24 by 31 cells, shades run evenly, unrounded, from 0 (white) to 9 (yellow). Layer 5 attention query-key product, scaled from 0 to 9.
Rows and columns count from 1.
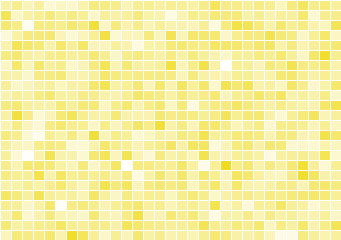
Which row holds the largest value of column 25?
4
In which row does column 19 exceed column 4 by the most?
14
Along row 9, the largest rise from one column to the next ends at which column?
21
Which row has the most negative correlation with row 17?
6
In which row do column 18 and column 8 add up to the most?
5
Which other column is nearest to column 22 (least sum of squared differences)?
23
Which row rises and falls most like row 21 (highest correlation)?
10
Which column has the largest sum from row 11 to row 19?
15
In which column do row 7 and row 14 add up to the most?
19
